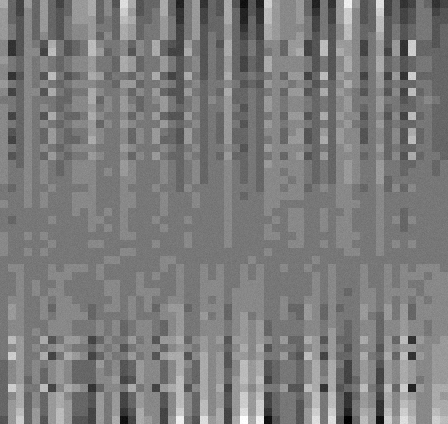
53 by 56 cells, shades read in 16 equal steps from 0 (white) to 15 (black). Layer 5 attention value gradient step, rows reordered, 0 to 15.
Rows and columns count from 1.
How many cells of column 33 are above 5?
44
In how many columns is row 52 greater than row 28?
19
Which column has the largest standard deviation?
31
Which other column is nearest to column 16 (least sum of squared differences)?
34
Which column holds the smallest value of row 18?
52
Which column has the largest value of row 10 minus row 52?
51
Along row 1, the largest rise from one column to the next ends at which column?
49
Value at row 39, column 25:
8
